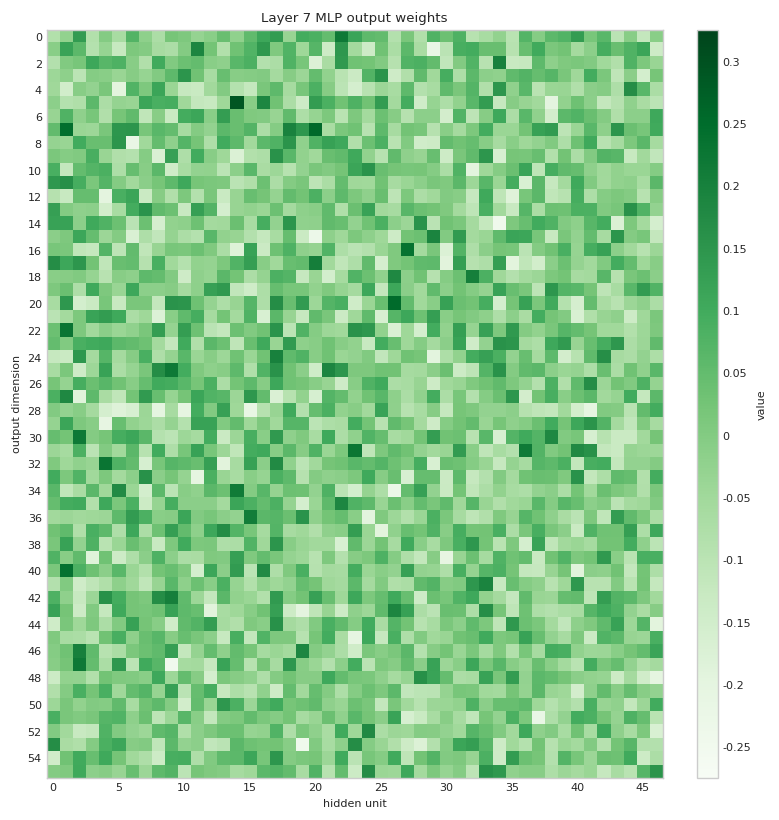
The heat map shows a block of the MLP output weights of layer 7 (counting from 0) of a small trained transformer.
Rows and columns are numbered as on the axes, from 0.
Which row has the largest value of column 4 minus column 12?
42
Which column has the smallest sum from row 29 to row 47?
22
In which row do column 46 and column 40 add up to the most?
33
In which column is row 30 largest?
2
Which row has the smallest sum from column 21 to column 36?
34
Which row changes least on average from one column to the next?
48
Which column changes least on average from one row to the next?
31
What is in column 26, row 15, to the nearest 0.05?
-0.15
